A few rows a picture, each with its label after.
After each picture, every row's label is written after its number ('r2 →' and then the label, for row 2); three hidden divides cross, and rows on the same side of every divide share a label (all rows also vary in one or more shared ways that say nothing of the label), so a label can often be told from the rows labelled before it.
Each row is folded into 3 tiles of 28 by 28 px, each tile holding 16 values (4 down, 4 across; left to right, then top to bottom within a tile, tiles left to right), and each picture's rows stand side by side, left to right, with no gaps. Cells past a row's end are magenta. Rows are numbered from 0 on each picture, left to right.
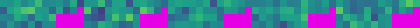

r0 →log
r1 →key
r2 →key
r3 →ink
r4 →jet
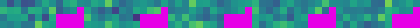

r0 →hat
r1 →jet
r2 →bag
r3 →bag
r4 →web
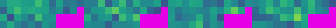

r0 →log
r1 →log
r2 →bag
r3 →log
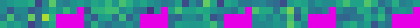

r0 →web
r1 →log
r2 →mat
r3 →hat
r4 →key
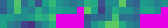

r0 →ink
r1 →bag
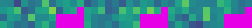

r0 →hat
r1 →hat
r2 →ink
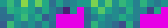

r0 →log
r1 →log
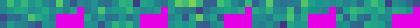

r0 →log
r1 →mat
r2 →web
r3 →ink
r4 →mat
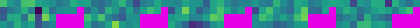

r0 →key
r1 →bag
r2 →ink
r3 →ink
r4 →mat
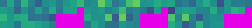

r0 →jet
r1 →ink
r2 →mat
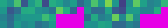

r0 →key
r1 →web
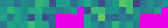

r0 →mat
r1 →mat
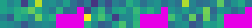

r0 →log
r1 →hat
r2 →ink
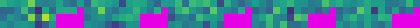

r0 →key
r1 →ink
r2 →log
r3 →key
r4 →key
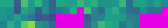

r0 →bag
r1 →key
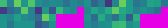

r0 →key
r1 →mat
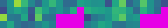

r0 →ink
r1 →log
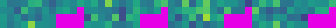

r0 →bag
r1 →web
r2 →log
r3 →jet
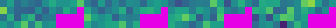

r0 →jet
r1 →jet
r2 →hat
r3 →ink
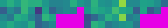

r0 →key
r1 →log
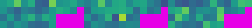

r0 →web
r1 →log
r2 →hat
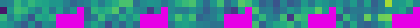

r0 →log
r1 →log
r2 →web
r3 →jet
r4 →web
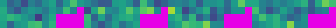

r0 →jet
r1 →mat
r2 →jet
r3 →jet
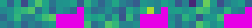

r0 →log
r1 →bag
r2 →mat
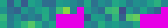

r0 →bag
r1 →key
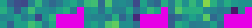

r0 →bag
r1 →bag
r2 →log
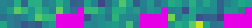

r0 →log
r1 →mat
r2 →bag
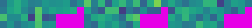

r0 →hat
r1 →key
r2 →mat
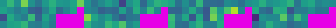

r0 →web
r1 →jet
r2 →bag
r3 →key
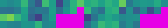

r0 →jet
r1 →key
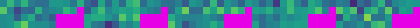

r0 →jet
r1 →ink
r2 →hat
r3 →mat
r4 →hat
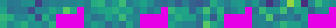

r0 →jet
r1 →log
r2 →hat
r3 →mat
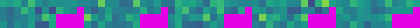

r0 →key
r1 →web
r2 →ink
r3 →web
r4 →web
